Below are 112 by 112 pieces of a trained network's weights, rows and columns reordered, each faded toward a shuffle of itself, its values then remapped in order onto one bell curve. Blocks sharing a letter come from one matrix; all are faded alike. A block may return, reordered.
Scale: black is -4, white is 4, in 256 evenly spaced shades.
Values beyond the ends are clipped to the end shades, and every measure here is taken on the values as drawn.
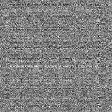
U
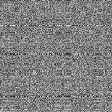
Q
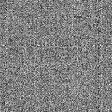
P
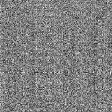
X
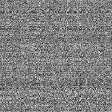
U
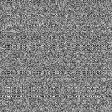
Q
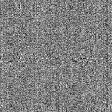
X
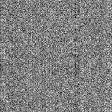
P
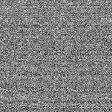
U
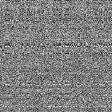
Q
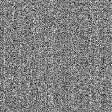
X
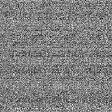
U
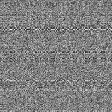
Q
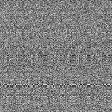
Q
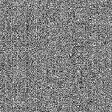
X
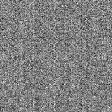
P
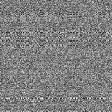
Q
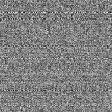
Q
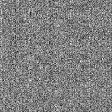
X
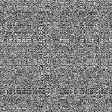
U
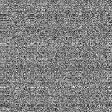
U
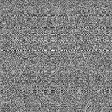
Q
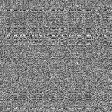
Q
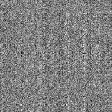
X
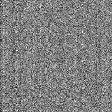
X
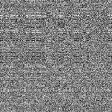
U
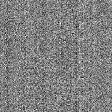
X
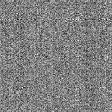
X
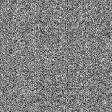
P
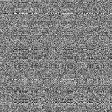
Q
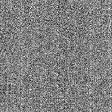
X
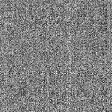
X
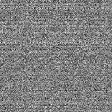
U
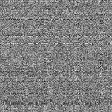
U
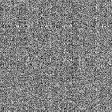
X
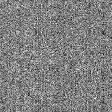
P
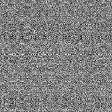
Q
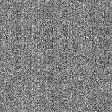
P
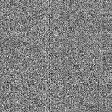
P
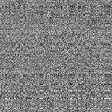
Q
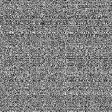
U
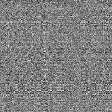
U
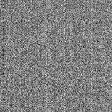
P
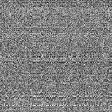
U
